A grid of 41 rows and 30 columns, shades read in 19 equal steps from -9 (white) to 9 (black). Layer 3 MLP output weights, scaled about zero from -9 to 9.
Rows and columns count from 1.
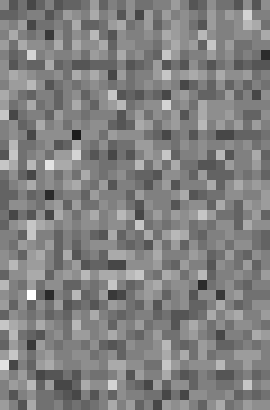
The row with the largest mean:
7
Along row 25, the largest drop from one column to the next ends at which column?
18
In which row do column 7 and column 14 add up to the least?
22
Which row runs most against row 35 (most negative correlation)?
29
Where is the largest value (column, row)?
9, 14
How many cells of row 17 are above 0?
11
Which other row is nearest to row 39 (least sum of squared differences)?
25
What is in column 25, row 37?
-4
